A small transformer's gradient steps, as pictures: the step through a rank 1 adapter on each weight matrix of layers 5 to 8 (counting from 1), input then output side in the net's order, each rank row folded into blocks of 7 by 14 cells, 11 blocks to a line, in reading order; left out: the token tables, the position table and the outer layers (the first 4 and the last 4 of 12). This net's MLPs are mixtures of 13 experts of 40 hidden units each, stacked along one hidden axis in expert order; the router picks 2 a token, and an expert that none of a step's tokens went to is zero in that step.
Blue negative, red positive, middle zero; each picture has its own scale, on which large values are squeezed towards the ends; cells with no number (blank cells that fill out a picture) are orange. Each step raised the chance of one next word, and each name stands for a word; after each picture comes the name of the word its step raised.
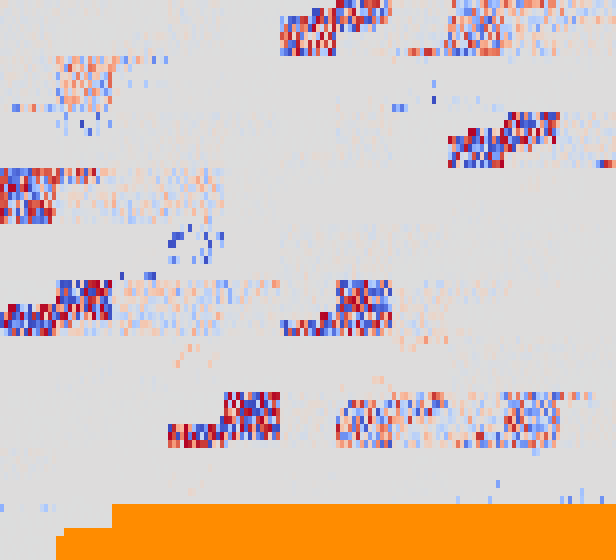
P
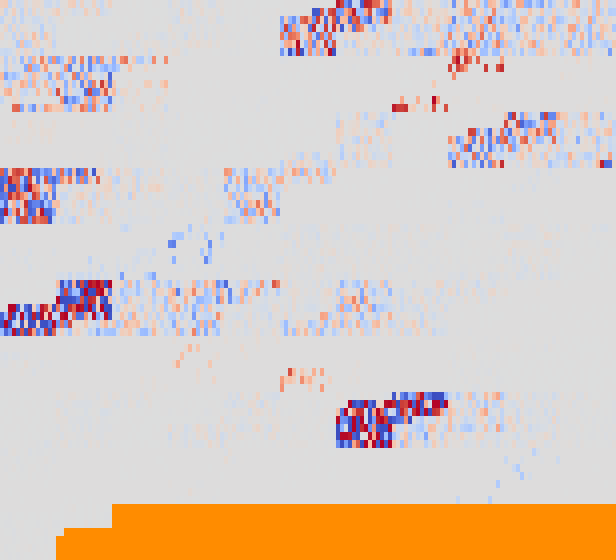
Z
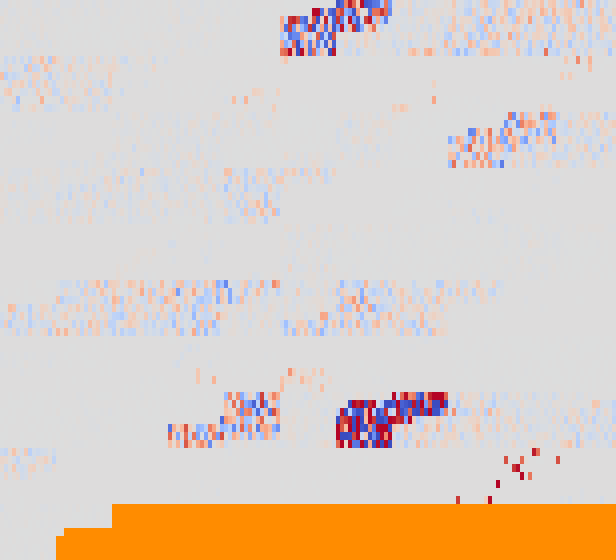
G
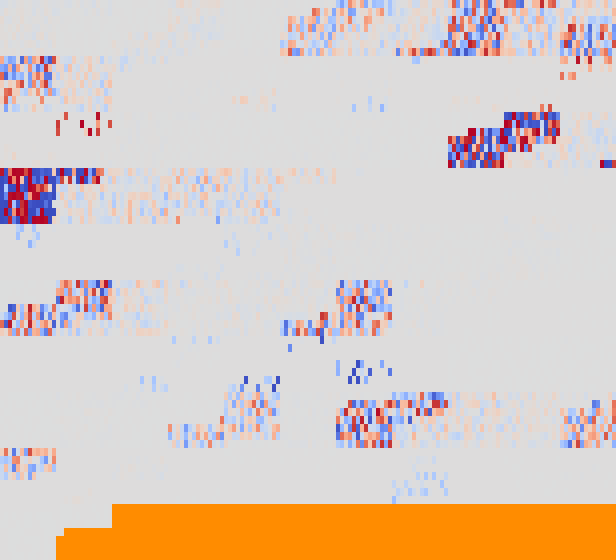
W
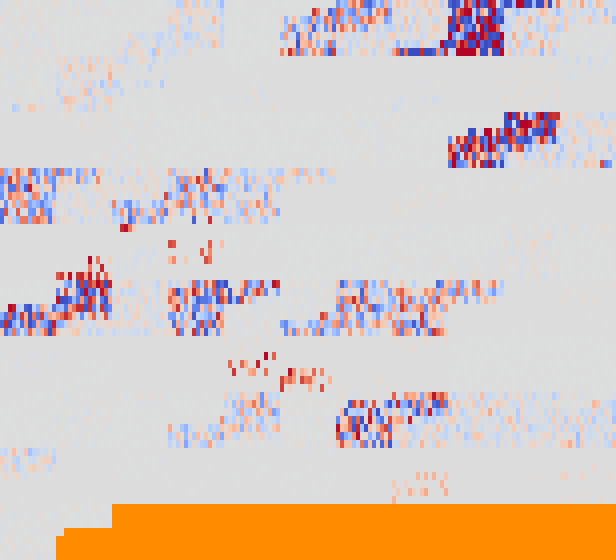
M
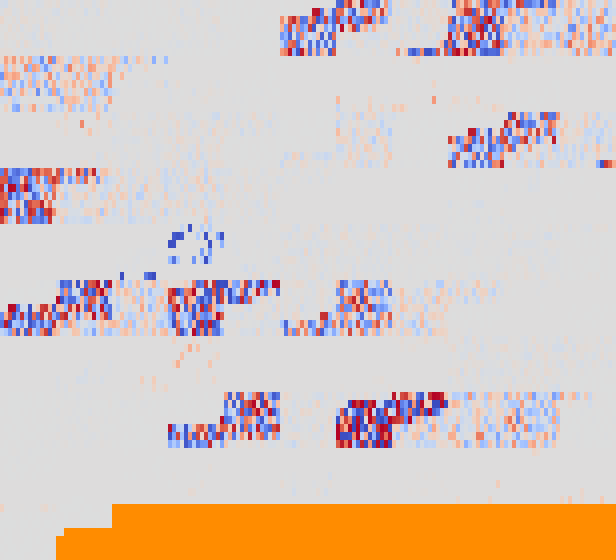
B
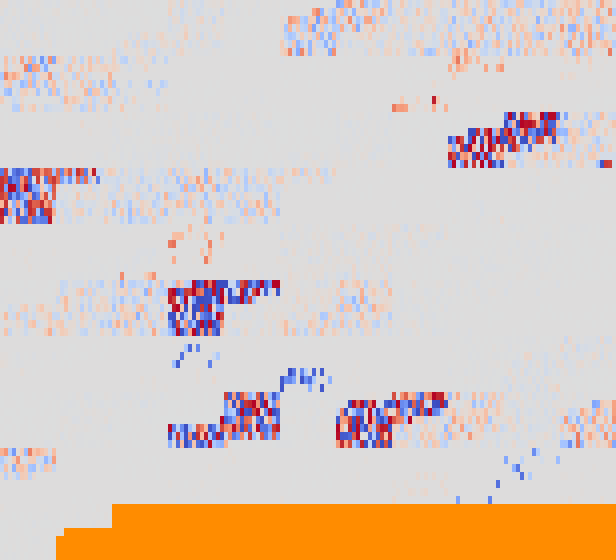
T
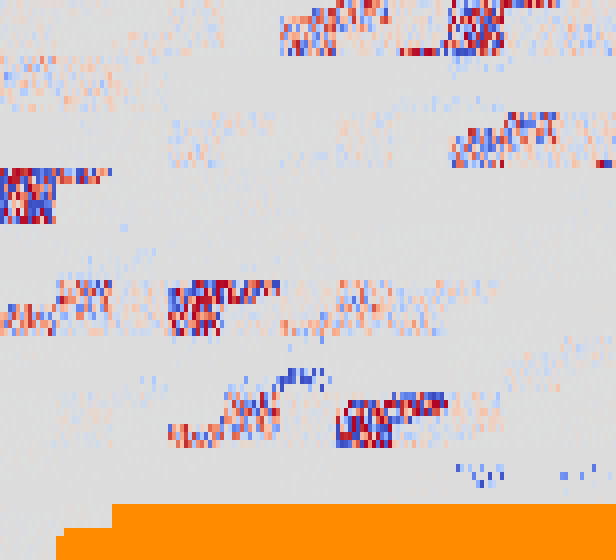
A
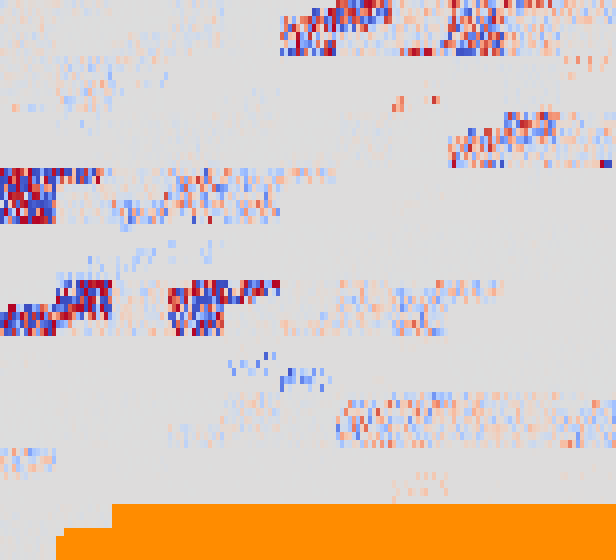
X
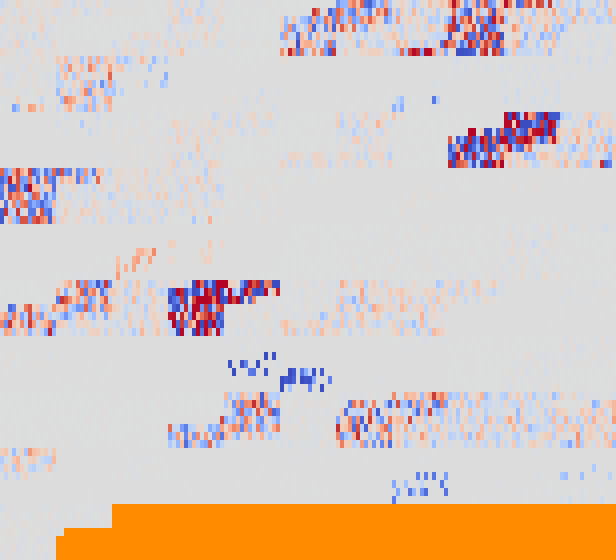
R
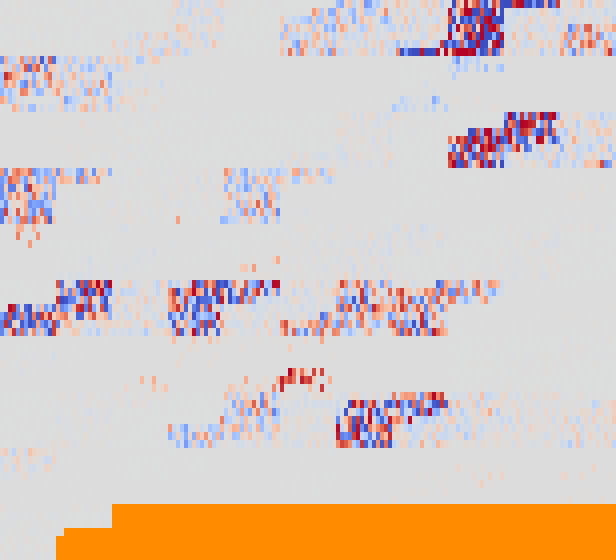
M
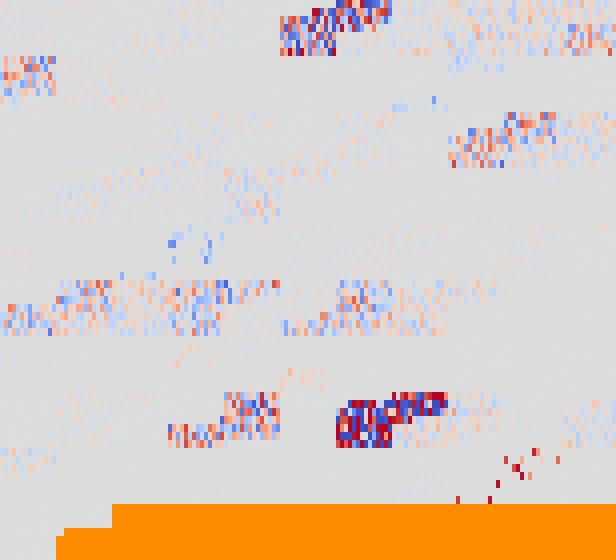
G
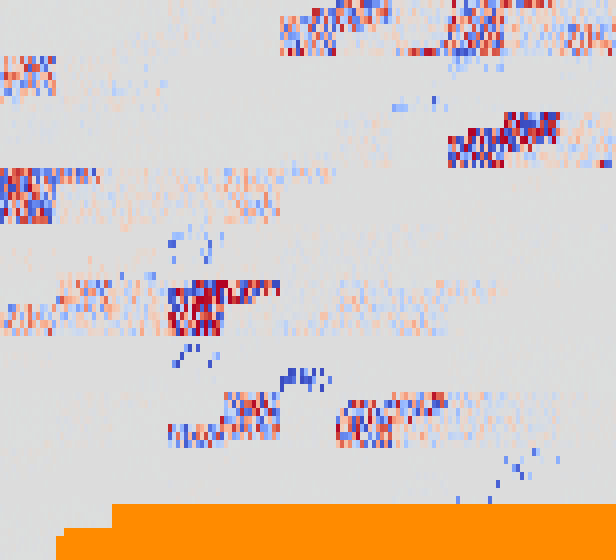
R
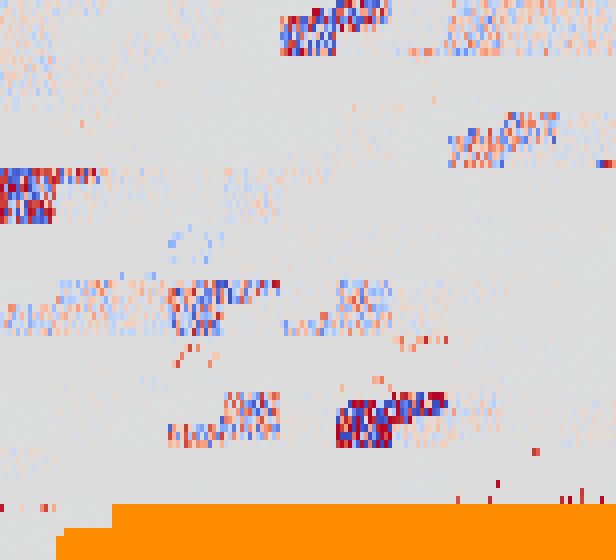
G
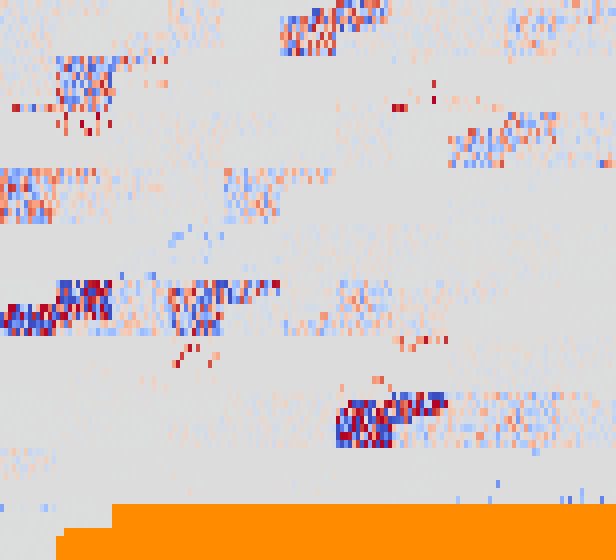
Z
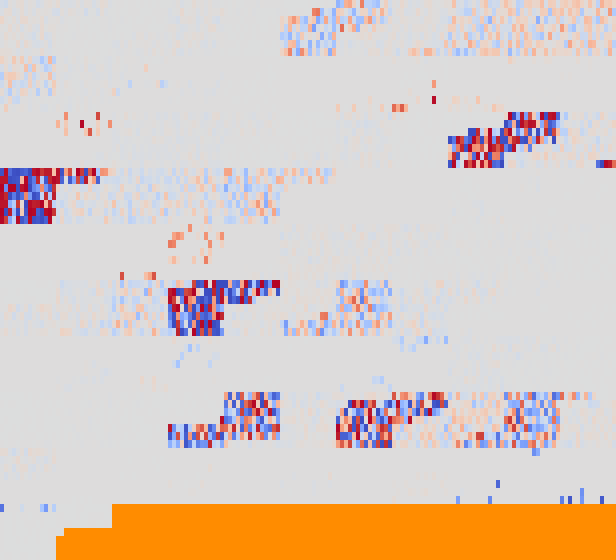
T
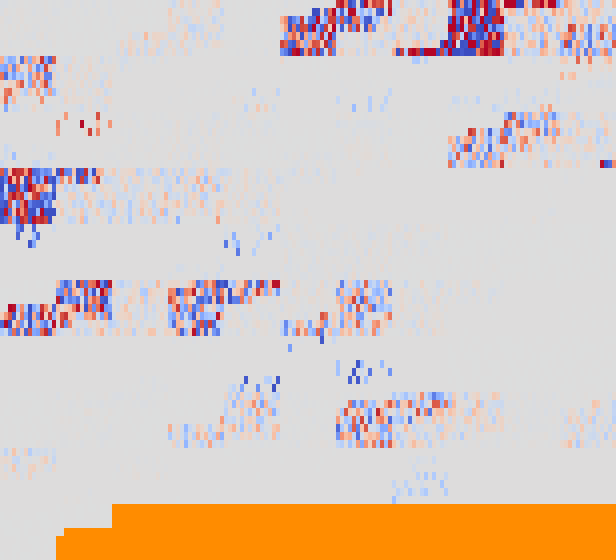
X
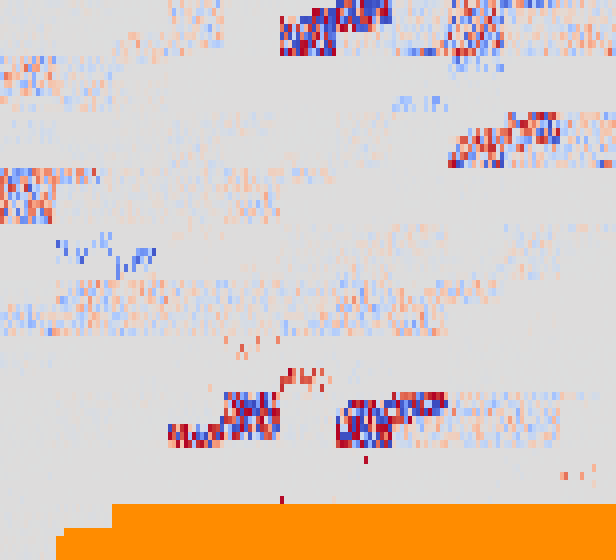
G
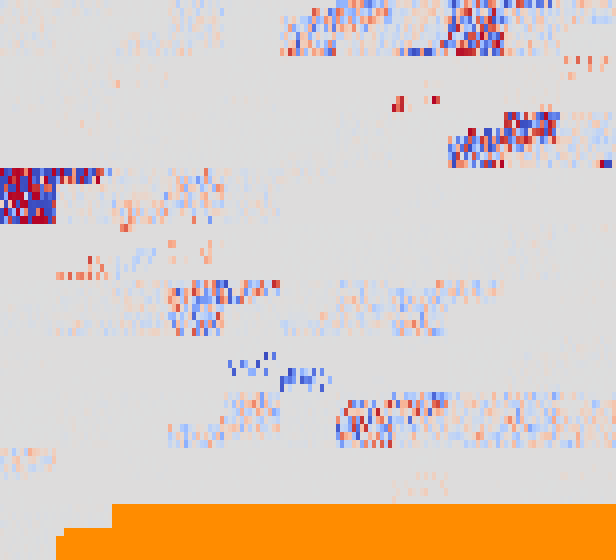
W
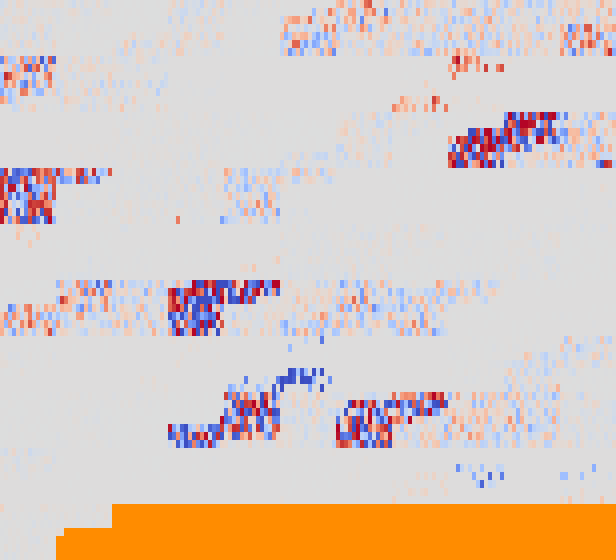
T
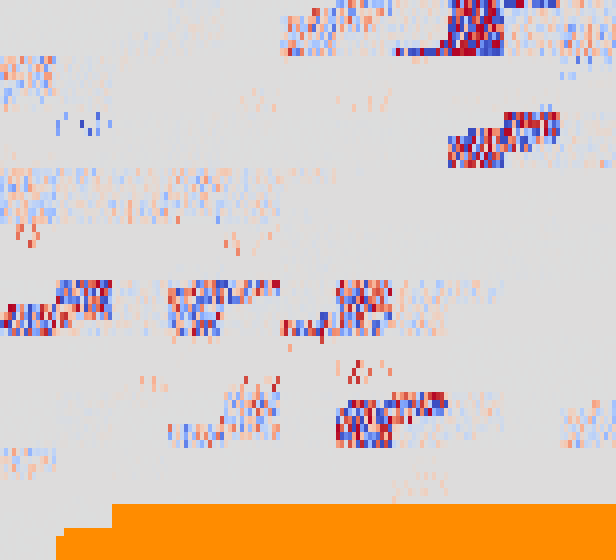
M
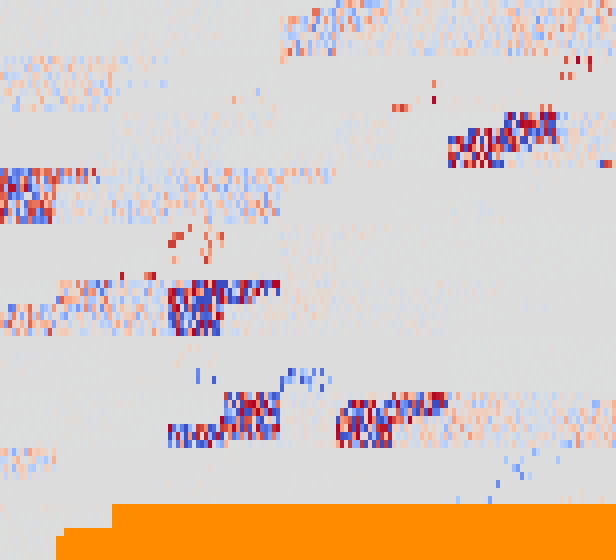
T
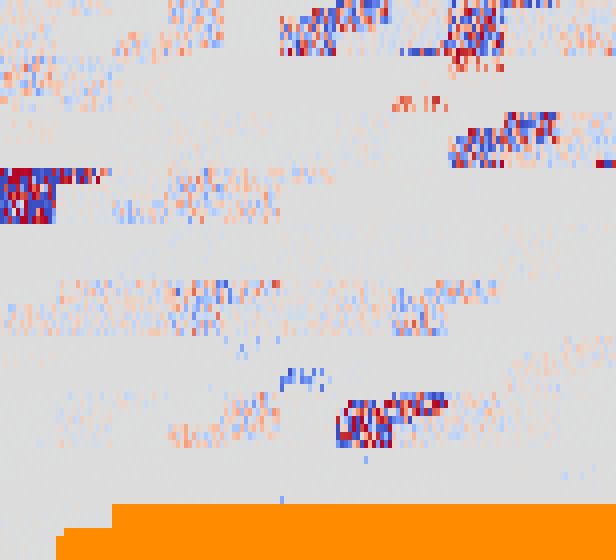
W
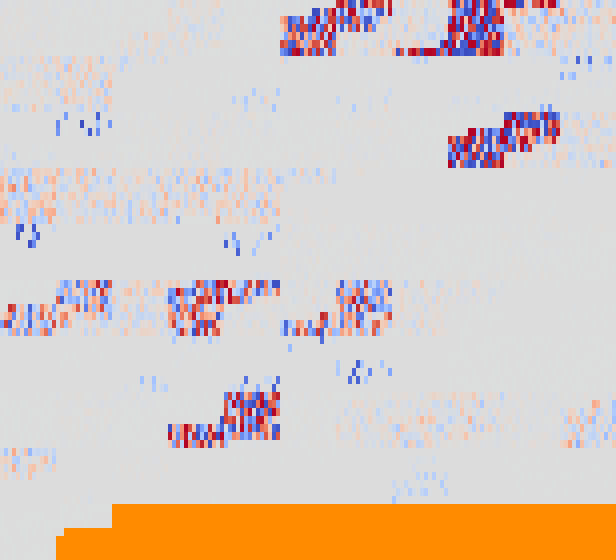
P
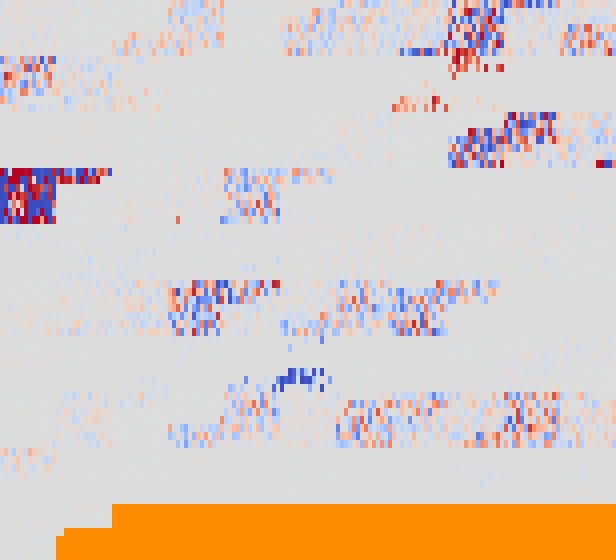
W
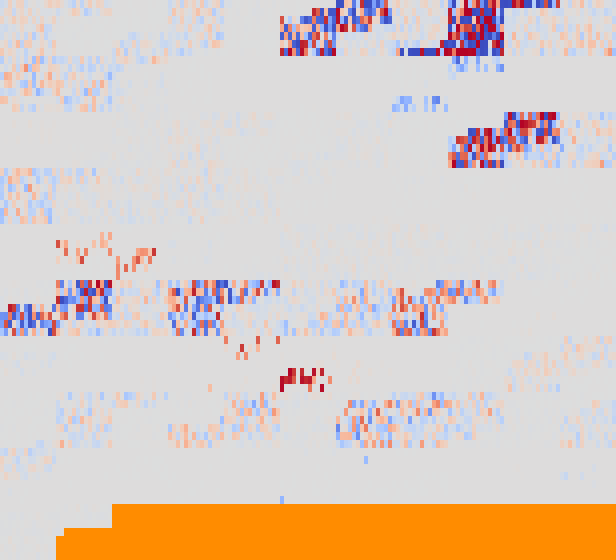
M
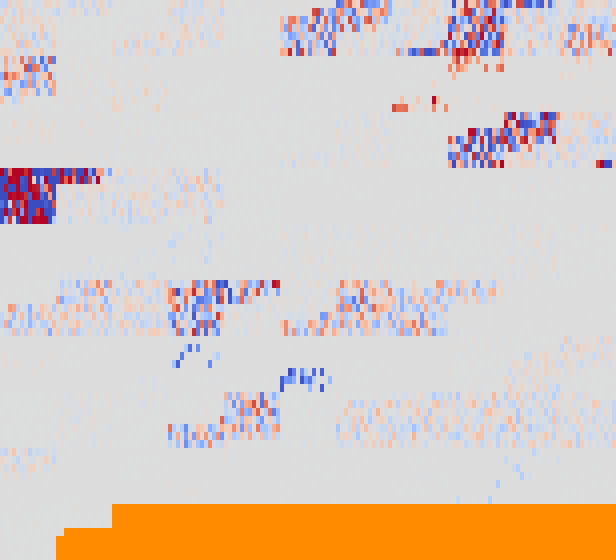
W
